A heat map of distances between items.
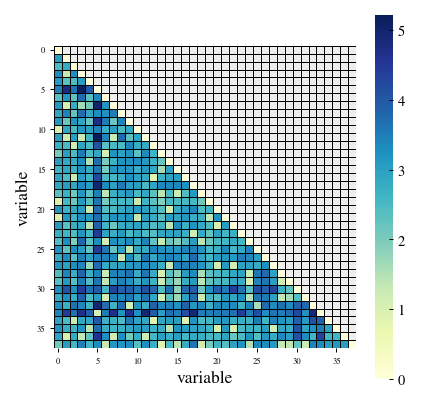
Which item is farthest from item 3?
5
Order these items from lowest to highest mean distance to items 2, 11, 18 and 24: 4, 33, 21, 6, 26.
6, 4, 21, 26, 33
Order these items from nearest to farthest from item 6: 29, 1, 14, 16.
29, 14, 16, 1
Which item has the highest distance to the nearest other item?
30
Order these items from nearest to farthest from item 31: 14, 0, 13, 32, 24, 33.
13, 24, 14, 0, 33, 32
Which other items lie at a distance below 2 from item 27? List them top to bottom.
4, 14, 20, 22, 35
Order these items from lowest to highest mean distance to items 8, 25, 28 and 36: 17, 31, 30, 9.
9, 31, 17, 30
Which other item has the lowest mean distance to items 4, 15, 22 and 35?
20
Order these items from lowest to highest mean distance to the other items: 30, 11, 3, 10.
10, 11, 3, 30
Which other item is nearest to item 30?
15
